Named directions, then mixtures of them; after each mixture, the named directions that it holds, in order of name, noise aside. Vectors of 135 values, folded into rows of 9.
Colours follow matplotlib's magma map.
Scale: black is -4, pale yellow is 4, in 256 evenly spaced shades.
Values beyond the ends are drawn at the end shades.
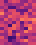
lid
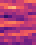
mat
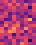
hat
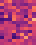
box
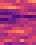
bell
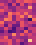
hat.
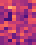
box, hat, mat.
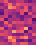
hat, lid.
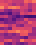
bell.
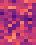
bell, hat, lid.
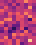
hat.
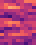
mat.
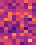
hat.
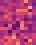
hat, lid, mat.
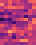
bell, box, lid.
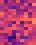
lid.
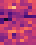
bell, box, hat.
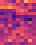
bell, hat, lid.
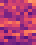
lid, mat.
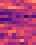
bell, box.
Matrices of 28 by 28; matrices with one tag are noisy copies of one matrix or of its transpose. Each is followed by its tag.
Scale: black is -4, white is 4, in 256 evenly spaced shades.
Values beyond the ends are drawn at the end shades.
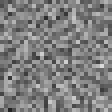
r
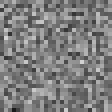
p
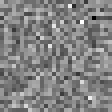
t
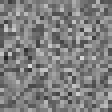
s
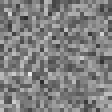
r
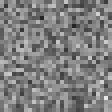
p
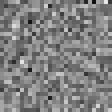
r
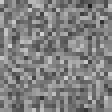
p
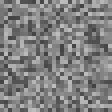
t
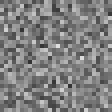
s
